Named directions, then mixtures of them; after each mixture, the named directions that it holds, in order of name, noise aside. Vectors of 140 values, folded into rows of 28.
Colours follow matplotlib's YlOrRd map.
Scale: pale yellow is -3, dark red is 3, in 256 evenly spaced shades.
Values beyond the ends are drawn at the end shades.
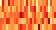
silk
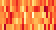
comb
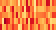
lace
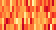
comb, lace.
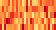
comb, lace, silk.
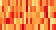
comb, lace, silk.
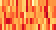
comb, lace, silk.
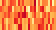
comb, lace, silk.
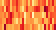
comb.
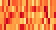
comb, silk.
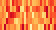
comb.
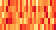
comb, silk.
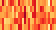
comb, lace, silk.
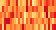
comb, lace, silk.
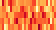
comb, silk.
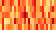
comb, lace.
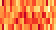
comb, silk.
